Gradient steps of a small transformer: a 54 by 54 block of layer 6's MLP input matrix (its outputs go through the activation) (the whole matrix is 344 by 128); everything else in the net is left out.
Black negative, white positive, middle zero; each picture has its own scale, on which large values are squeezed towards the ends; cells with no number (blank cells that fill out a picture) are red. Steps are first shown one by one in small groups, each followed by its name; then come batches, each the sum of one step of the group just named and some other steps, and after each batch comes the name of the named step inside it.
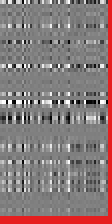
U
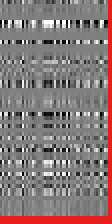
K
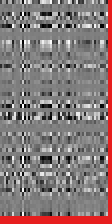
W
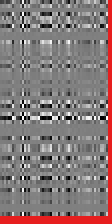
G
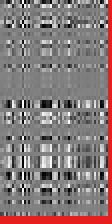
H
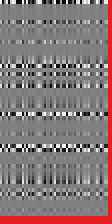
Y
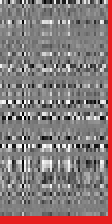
U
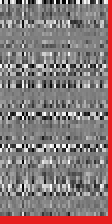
Y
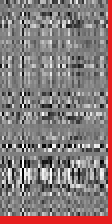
W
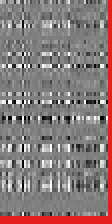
U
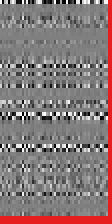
Y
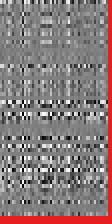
U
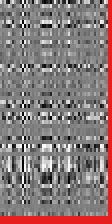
H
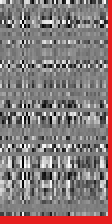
H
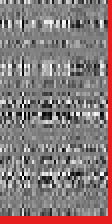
K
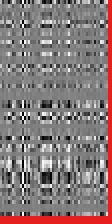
H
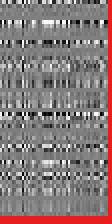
K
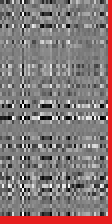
G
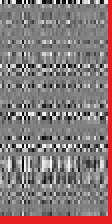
Y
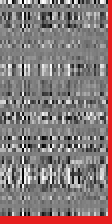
W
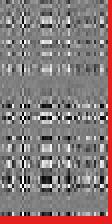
G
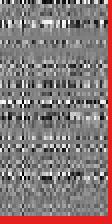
K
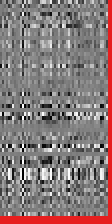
W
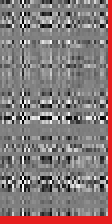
G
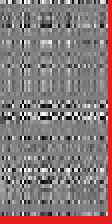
W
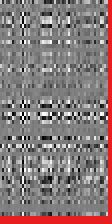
G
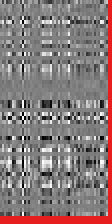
H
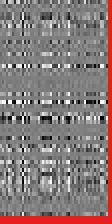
U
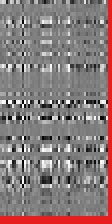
U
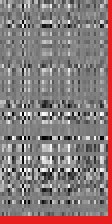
H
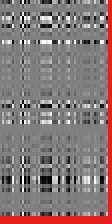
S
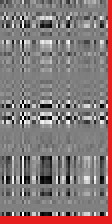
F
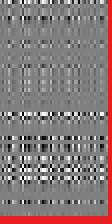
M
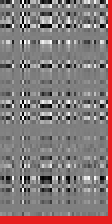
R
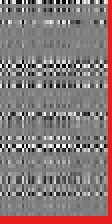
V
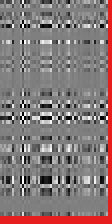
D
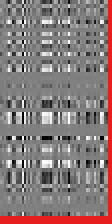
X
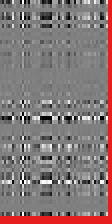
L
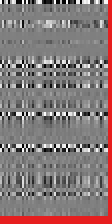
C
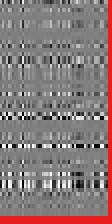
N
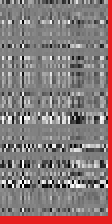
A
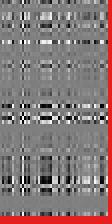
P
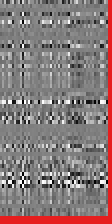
A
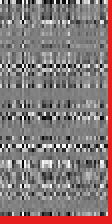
V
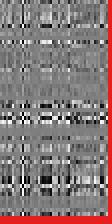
P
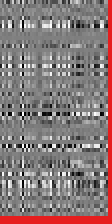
A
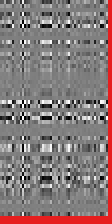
D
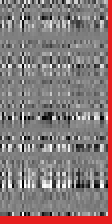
N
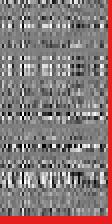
A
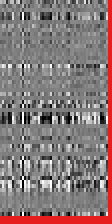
L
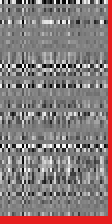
V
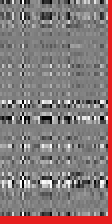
L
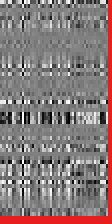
A
